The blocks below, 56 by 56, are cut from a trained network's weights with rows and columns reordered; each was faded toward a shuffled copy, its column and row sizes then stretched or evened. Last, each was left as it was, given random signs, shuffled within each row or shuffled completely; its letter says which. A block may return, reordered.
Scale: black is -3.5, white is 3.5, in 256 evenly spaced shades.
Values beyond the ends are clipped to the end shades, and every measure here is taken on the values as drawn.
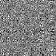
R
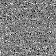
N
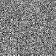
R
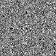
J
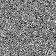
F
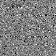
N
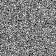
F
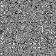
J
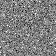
F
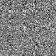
R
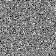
N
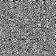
J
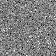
F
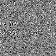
J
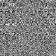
R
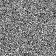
F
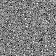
F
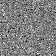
F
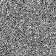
F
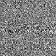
R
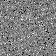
F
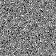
F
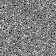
F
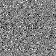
N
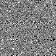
J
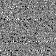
N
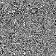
J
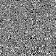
J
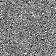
F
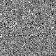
J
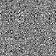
R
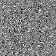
J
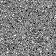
F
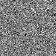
J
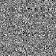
R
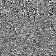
J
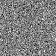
F
